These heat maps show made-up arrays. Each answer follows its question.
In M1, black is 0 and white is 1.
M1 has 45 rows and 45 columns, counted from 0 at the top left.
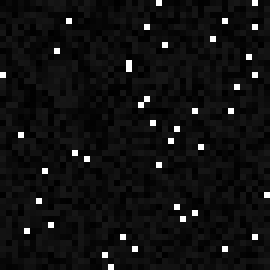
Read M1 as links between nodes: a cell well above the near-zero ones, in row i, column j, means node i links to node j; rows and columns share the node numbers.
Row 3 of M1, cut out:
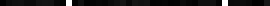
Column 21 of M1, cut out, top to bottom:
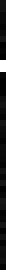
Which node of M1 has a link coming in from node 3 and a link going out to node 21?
node 11
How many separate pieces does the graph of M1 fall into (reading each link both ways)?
12
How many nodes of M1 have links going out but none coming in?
4
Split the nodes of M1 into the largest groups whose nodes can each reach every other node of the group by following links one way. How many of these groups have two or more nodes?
3
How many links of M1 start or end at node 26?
3
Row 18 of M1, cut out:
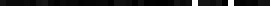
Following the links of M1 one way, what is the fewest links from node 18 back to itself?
3
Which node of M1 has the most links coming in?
node 42
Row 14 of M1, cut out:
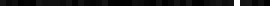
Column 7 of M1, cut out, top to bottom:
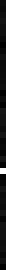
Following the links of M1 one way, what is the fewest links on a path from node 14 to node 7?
6
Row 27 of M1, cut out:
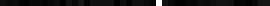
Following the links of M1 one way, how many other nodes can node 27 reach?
12
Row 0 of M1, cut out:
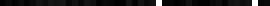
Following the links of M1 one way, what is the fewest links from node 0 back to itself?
7
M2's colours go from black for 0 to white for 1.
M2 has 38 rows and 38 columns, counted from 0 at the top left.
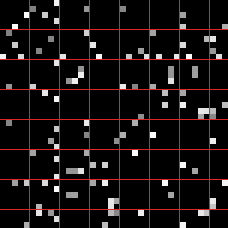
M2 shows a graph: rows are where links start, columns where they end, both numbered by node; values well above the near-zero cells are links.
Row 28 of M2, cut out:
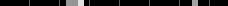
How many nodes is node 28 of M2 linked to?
4
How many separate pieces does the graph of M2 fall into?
5
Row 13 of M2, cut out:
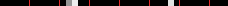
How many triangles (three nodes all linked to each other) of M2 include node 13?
2
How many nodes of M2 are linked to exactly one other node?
10
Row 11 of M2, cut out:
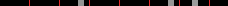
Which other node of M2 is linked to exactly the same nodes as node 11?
node 12
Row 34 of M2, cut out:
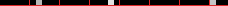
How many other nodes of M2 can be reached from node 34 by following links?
7
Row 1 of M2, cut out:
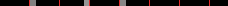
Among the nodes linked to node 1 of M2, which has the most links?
node 14
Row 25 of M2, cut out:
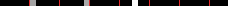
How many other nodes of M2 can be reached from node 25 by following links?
5
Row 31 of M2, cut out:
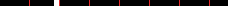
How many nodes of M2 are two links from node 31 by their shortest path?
9
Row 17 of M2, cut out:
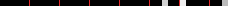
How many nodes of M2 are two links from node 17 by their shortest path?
4
